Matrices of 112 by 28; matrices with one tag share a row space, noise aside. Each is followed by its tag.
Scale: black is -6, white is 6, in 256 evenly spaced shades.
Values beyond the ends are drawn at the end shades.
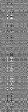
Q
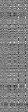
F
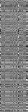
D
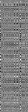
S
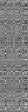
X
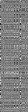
S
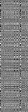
S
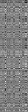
X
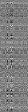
Q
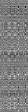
F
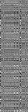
S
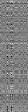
Q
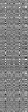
X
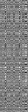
X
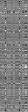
X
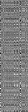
S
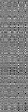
F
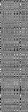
S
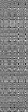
F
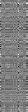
D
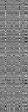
X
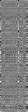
D
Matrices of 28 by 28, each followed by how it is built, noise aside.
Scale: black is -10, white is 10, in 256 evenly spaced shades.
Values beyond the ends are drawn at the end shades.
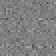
uneven rows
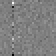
uneven columns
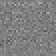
uneven rows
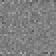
uneven rows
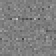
uneven rows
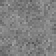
smooth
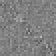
banded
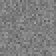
noise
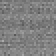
blocks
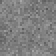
smooth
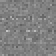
uneven rows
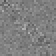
banded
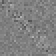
banded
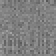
blocks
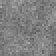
smooth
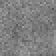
smooth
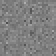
uneven columns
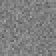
noise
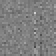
uneven columns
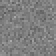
noise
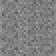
repeating rows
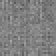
blocks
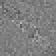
banded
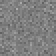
noise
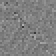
banded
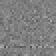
uneven rows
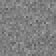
noise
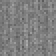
blocks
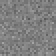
noise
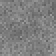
smooth
